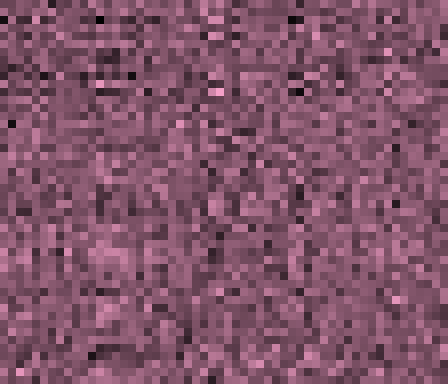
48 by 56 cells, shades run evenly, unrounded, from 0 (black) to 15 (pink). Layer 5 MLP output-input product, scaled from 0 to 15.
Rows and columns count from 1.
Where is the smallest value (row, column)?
3, 13
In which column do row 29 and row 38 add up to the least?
34
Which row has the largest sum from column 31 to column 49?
46
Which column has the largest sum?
41
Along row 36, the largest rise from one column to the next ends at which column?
55
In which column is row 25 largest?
32
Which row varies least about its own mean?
36
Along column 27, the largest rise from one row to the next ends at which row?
12
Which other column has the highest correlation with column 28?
27
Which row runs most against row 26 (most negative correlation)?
22
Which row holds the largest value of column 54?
43
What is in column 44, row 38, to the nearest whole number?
10
